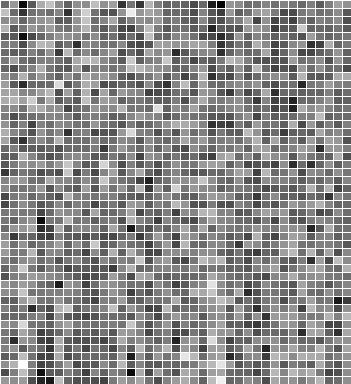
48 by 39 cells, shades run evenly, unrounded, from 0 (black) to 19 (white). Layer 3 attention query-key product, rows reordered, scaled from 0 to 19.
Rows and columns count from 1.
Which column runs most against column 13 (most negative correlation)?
29
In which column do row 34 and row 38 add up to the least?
38
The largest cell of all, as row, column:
46, 3
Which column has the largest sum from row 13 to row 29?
23
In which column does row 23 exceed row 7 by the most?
20
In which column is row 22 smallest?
1
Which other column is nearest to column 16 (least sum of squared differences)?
36
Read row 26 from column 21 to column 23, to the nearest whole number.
11 6 6
